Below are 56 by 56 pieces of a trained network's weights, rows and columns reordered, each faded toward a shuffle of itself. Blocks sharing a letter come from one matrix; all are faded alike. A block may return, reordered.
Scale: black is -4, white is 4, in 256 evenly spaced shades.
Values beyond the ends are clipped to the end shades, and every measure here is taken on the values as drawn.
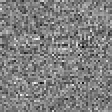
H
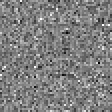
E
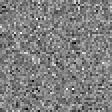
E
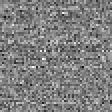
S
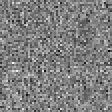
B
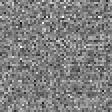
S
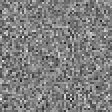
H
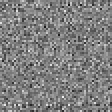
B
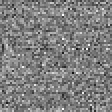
S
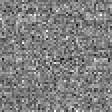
S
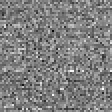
S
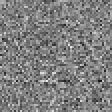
B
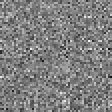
B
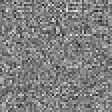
B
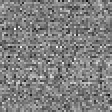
S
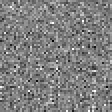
E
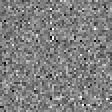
E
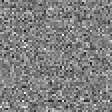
H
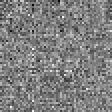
S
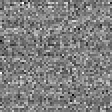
S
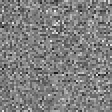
B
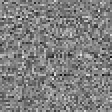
B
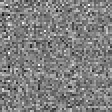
S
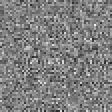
B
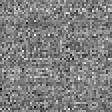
S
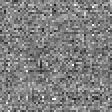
S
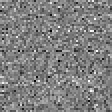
E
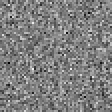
H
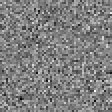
B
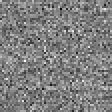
S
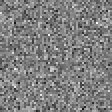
H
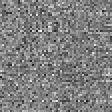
B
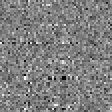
E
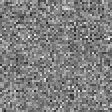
B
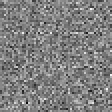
B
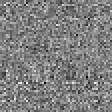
B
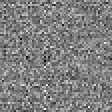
S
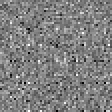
E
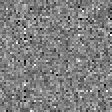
E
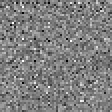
E
